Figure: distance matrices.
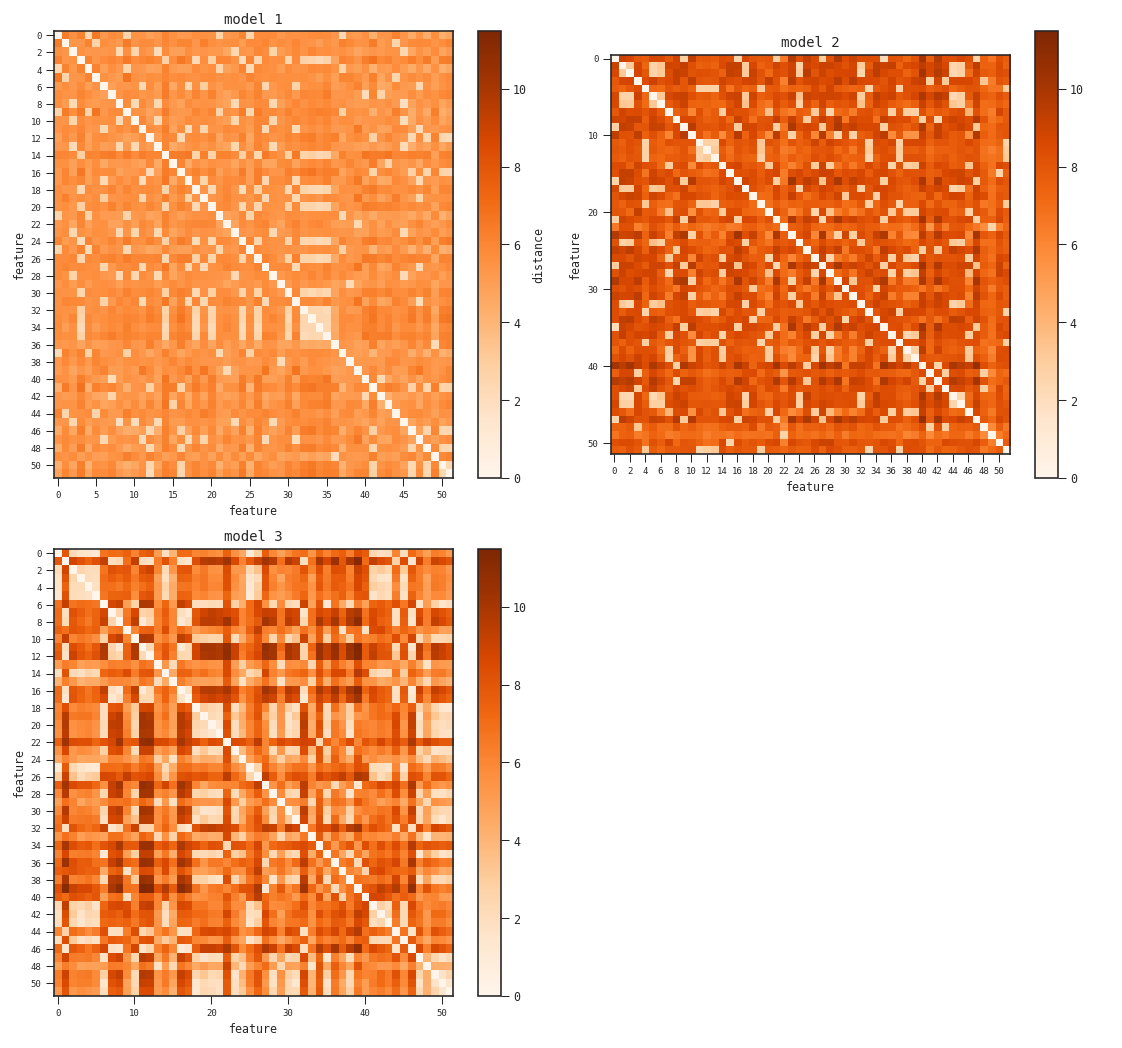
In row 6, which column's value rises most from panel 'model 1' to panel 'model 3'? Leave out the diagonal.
11
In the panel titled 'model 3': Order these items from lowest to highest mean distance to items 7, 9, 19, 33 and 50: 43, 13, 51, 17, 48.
51, 48, 13, 17, 43
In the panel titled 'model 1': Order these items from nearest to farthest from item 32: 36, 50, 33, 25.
33, 36, 25, 50
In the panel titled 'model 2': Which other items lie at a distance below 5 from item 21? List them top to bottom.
0, 9, 16, 27, 35, 47
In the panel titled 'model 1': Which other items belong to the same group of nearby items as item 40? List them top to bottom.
7, 42
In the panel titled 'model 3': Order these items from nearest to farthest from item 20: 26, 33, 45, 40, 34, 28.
28, 33, 45, 40, 26, 34
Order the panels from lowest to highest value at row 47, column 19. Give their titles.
model 3, model 1, model 2
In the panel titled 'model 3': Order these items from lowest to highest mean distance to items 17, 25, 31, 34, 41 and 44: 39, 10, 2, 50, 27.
2, 50, 10, 27, 39
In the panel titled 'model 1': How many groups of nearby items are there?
11
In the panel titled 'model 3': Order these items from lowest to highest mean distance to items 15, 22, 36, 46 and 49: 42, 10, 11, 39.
10, 39, 42, 11
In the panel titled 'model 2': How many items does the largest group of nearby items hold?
9
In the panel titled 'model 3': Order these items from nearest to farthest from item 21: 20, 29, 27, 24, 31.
20, 31, 24, 29, 27
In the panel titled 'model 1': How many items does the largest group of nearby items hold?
11
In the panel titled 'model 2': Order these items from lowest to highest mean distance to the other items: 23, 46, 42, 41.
46, 41, 23, 42
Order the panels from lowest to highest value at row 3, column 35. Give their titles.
model 1, model 3, model 2
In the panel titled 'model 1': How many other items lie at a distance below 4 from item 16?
6
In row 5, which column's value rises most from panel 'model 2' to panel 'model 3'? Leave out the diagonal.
1
